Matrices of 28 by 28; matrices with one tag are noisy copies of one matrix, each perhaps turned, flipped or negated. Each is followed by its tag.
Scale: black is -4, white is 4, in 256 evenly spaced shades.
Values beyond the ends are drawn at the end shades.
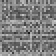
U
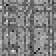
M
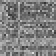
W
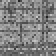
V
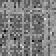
V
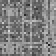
V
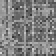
V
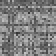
V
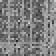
V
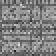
U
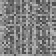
U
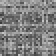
V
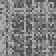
V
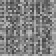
U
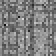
M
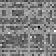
M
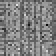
U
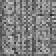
U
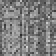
W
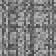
M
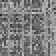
V
